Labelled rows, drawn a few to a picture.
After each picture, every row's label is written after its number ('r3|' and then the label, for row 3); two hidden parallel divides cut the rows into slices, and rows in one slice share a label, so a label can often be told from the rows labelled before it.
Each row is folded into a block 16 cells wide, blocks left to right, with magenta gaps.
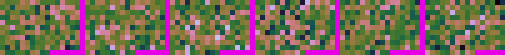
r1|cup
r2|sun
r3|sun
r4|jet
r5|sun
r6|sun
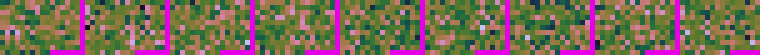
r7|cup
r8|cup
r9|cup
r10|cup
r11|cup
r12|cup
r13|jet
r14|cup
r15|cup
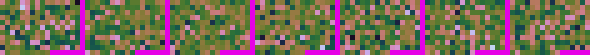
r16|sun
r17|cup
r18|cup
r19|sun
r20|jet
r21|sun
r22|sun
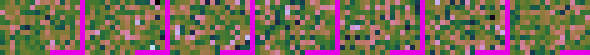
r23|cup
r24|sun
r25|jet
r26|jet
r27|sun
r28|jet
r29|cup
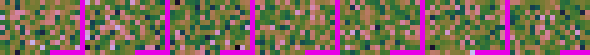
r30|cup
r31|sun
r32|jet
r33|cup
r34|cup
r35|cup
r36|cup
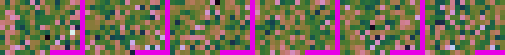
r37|jet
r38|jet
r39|cup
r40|cup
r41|jet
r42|sun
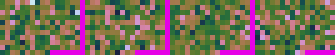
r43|jet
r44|sun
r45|cup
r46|jet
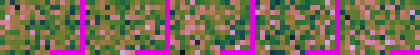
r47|cup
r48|cup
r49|sun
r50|jet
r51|cup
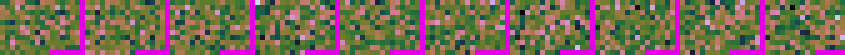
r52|cup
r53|cup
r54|cup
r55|sun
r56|cup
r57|cup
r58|sun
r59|cup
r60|sun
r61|jet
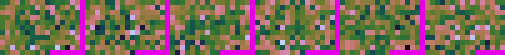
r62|jet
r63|jet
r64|jet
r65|jet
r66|jet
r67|sun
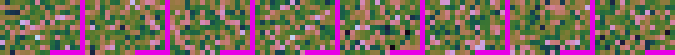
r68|sun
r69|cup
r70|jet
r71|sun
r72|sun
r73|jet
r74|jet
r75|sun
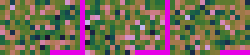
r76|jet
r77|sun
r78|cup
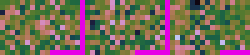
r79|cup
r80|sun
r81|jet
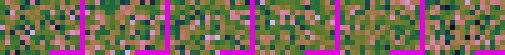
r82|jet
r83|jet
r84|sun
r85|cup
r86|cup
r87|jet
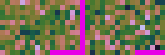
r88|cup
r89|sun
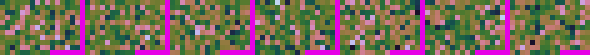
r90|sun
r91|cup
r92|cup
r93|sun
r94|sun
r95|jet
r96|jet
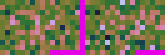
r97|cup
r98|sun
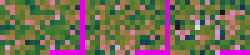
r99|cup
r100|cup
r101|sun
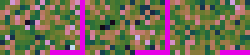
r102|jet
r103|jet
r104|cup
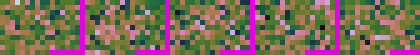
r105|cup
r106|sun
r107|sun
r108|sun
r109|sun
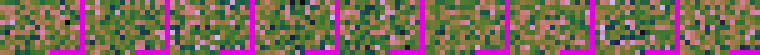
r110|cup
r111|jet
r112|sun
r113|jet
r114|jet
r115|cup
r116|cup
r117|jet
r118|cup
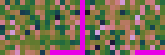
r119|cup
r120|sun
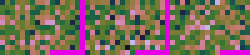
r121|sun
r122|jet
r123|sun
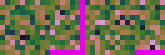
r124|cup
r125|jet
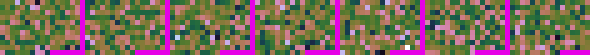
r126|jet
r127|cup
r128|jet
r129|sun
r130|sun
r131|sun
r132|jet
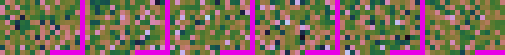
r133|jet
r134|sun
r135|jet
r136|jet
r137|sun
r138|cup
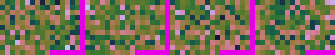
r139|sun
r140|cup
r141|jet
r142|jet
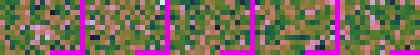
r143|sun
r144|sun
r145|cup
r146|jet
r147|jet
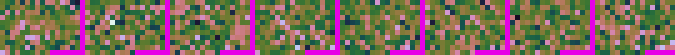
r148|sun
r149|sun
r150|jet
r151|sun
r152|sun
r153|sun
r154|cup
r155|sun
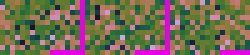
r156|jet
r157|sun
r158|jet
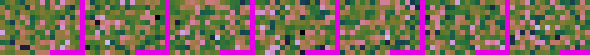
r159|cup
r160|sun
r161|sun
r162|jet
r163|sun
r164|jet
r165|jet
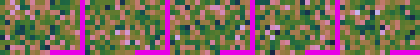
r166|jet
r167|cup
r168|jet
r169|cup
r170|cup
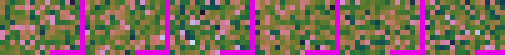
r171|sun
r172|cup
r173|sun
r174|cup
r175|cup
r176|sun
